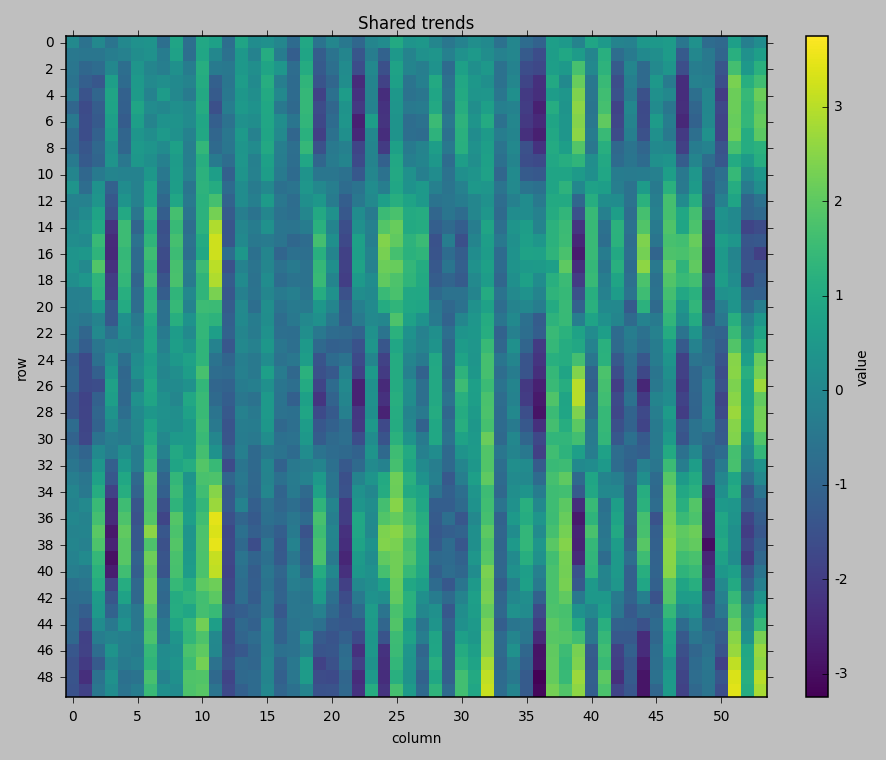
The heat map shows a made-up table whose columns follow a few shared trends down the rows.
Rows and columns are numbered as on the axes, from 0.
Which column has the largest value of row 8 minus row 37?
39
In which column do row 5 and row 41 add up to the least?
36
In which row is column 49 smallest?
38
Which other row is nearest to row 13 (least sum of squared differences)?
19
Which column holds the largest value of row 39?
11
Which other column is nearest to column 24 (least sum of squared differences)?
47
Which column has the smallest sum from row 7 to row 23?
49
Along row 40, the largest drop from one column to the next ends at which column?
12
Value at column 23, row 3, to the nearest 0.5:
0
